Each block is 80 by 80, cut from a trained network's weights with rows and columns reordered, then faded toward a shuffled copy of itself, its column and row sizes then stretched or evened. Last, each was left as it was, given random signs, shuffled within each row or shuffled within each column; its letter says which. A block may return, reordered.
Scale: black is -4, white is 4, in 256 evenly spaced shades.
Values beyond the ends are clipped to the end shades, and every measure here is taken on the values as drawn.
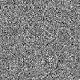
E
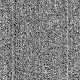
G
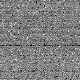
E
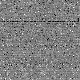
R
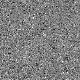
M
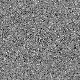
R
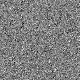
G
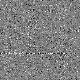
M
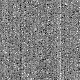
G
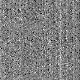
E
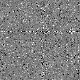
M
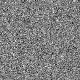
R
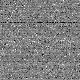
R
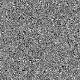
M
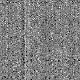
E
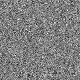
R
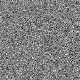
E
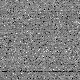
R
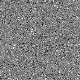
M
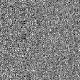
E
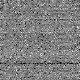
E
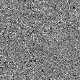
M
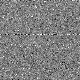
R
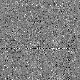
M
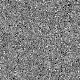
G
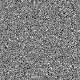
M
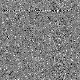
M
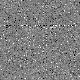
M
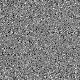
R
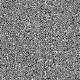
M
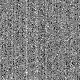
G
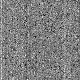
G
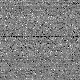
R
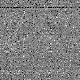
E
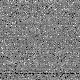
R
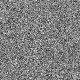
R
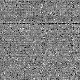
E
